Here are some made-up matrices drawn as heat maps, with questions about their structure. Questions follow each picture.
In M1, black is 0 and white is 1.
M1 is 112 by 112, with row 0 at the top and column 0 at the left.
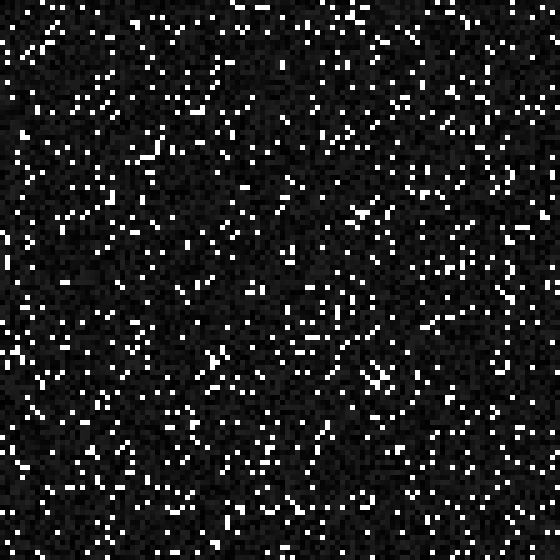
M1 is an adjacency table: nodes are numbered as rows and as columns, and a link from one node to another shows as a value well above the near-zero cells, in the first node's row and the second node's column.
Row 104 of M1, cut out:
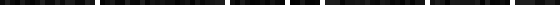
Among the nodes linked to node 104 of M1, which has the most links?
node 19
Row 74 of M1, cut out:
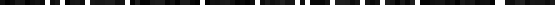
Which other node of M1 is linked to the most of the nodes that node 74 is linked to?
node 8
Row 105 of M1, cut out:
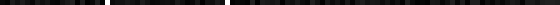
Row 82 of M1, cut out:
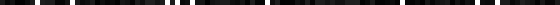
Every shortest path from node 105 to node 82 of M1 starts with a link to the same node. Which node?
node 21
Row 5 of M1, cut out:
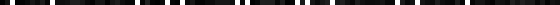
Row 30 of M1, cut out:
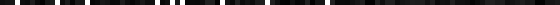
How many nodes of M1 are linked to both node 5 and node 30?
1
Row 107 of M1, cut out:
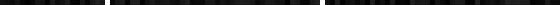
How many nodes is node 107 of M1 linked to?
2
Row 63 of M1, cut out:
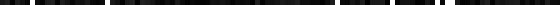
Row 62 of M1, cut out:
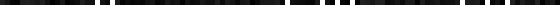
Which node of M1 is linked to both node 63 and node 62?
node 67
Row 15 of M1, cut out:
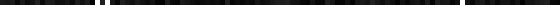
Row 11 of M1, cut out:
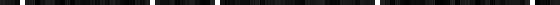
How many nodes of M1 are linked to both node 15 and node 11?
0
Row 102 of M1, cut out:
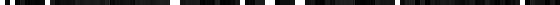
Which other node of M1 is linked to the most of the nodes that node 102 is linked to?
node 89
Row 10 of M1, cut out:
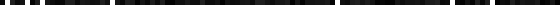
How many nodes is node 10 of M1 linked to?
7
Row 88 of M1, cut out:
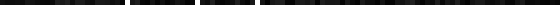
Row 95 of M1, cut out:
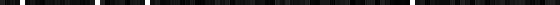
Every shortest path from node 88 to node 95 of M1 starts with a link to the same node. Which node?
node 39
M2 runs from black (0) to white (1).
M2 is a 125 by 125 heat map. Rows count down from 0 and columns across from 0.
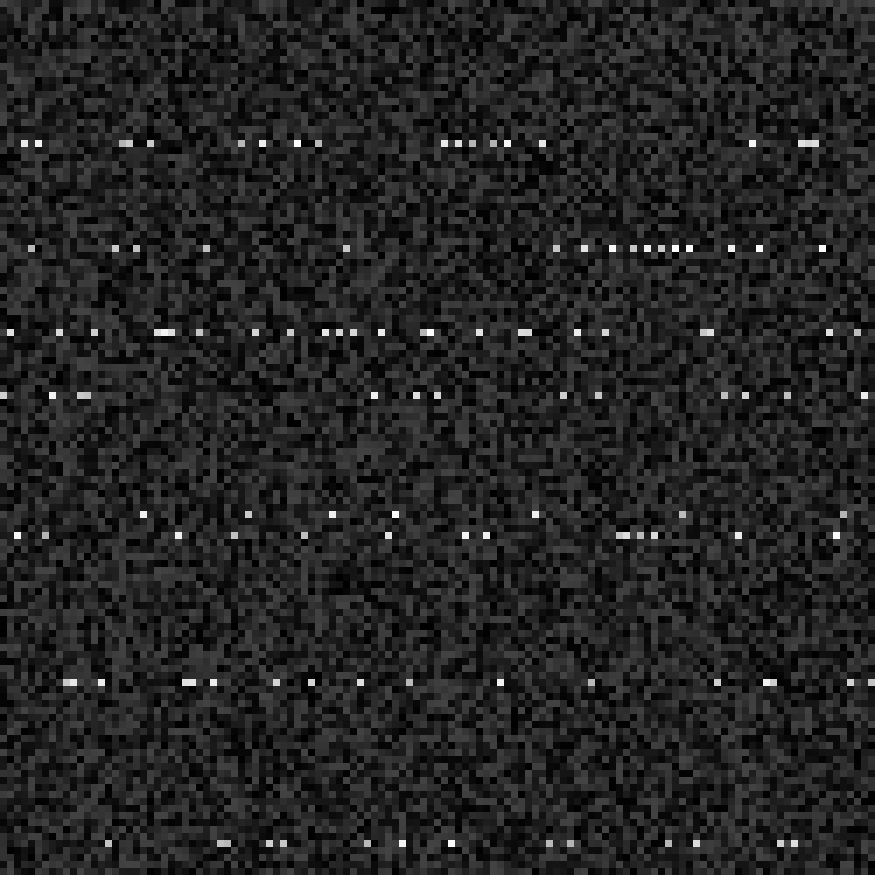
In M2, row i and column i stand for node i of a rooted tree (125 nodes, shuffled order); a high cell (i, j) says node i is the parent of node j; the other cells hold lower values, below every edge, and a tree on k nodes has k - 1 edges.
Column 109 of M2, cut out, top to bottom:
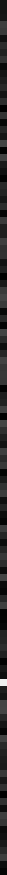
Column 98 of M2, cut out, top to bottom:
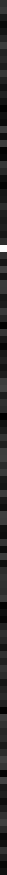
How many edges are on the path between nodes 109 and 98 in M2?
4
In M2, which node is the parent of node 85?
56
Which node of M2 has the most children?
47
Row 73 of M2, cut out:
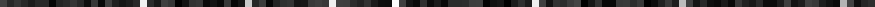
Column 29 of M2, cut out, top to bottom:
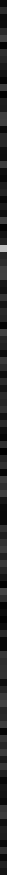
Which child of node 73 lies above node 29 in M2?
35
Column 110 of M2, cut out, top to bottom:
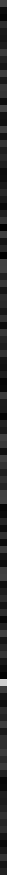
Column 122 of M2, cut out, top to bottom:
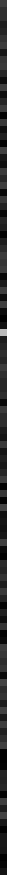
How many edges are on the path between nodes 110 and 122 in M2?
4
